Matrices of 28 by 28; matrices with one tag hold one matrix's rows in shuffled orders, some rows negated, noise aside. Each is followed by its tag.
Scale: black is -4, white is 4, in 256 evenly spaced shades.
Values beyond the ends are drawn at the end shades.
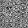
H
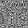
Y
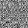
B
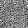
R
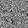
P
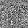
Y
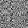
P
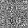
Y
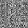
Y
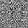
Y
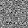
H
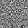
Y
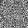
R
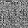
B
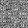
B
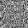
R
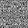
B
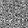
H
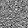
H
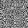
R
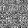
B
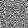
R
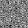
H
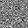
H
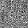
Y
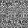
B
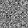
H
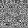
B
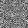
R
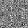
Y
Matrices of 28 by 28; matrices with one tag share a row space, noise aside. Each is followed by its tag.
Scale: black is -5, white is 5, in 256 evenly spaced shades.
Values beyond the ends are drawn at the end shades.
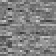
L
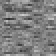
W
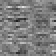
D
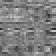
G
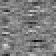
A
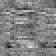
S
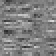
W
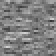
W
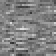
S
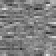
G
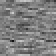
S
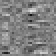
A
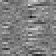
A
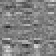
W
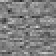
L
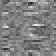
A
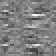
A
